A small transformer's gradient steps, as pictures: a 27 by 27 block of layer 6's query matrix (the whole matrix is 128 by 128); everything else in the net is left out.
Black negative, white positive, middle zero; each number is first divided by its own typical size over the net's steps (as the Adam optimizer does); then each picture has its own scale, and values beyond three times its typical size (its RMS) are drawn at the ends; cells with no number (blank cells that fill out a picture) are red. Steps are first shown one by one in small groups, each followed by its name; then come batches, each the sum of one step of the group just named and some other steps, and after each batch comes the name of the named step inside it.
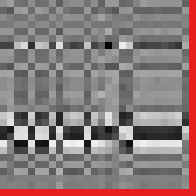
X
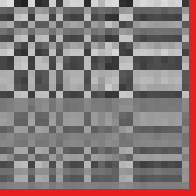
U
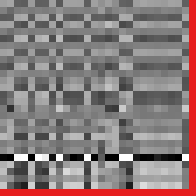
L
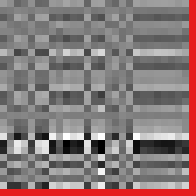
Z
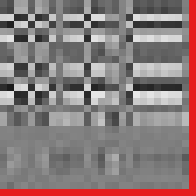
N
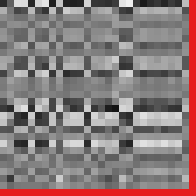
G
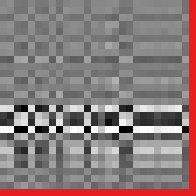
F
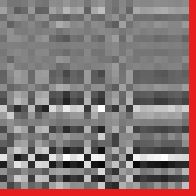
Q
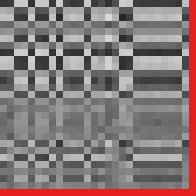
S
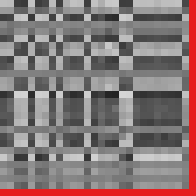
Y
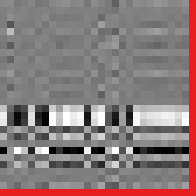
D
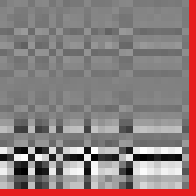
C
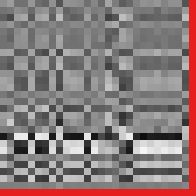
X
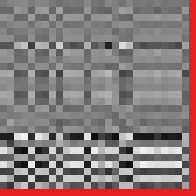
X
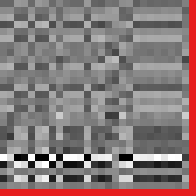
S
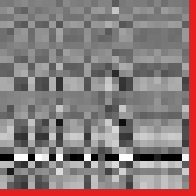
L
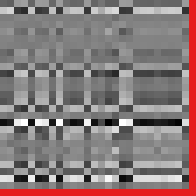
F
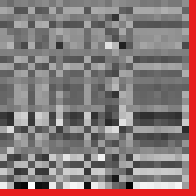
Y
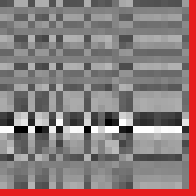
F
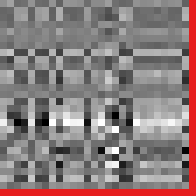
D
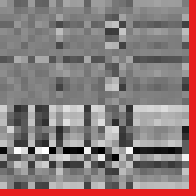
D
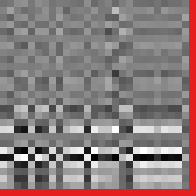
C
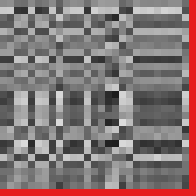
Y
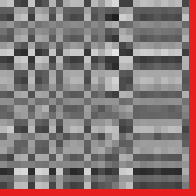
U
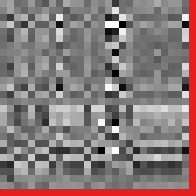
D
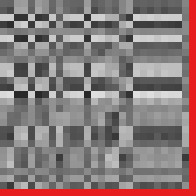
N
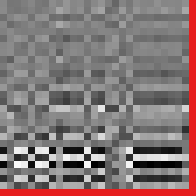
Q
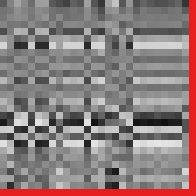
F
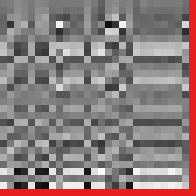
Z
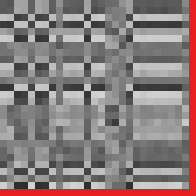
N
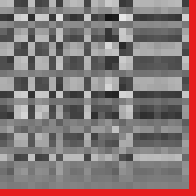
Y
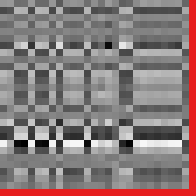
X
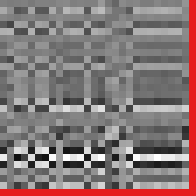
Q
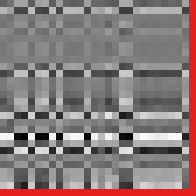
G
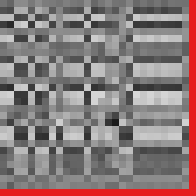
N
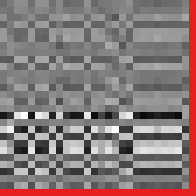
F
